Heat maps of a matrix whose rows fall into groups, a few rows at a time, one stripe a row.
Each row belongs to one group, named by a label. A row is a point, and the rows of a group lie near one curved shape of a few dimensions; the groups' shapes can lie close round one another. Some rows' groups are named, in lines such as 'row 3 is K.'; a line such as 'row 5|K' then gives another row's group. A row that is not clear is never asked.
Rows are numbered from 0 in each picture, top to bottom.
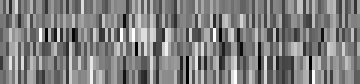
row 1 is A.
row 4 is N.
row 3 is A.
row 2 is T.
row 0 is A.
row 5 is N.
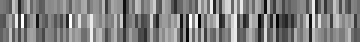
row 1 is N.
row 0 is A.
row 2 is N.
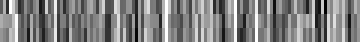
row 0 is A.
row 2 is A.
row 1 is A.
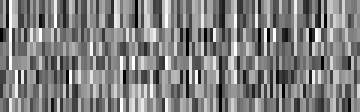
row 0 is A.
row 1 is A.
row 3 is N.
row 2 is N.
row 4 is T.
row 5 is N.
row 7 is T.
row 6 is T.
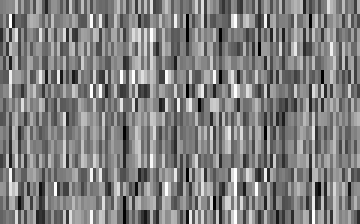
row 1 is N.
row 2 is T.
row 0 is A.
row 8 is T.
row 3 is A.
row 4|A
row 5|T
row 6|N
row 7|T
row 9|A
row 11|T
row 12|N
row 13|A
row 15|N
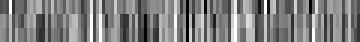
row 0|N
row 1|N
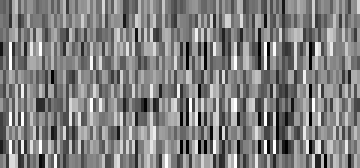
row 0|T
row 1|A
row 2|A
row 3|N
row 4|N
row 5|T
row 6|T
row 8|N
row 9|T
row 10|N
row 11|A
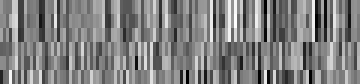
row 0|A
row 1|A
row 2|A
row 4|A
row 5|N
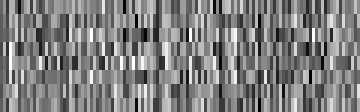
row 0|A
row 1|A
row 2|N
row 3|A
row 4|T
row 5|N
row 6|T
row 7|A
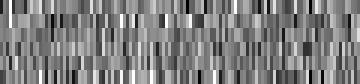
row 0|N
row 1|T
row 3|A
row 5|T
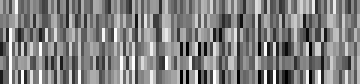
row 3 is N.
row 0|A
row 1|A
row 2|A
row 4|T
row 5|N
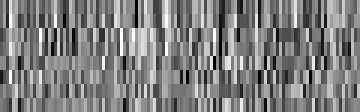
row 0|A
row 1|A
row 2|T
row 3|T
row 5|N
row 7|A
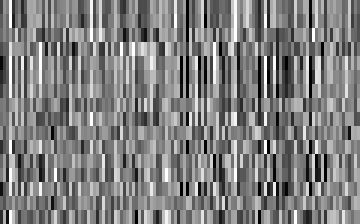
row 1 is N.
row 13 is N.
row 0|N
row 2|N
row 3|T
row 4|N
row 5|N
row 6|N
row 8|N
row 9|T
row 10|N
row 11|A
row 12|A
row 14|T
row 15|A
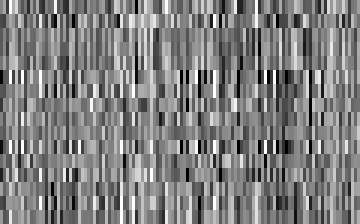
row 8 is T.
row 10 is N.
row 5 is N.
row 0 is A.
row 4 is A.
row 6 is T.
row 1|T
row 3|A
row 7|N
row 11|A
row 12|T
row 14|T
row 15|T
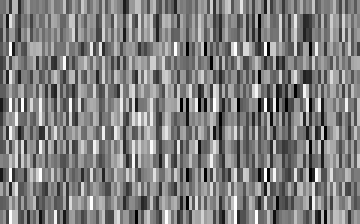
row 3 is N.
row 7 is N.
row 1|A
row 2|A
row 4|T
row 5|A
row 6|T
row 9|A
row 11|T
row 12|N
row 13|A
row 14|N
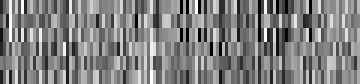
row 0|N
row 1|A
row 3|T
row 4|A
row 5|T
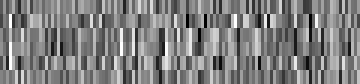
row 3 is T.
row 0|A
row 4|A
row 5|T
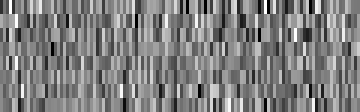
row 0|N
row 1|A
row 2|A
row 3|T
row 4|A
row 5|A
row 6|T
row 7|A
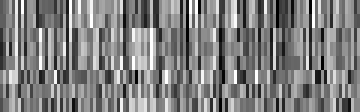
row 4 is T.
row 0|N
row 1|N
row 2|T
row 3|T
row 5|A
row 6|A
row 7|T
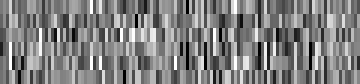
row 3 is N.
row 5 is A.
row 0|N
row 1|A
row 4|N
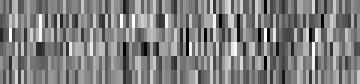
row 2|N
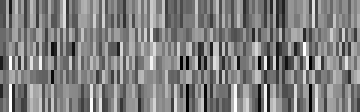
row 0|T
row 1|T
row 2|A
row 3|T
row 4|N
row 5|T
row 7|N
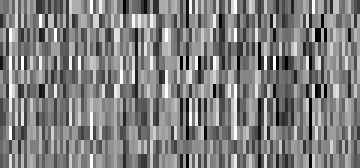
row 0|N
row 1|T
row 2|A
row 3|A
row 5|T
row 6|A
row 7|N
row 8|N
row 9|N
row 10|A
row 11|N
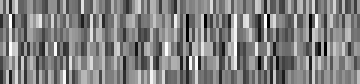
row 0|A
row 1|N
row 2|N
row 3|A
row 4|N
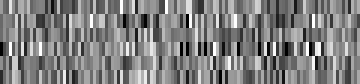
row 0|T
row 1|N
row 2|A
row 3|N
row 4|A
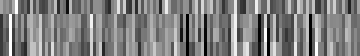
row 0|A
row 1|N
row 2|N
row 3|N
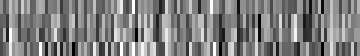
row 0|T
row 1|A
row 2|A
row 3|T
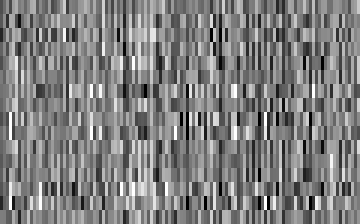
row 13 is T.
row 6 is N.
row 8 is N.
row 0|T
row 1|A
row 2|T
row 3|A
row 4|T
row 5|T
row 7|T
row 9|N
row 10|T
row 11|A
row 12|A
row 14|N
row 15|A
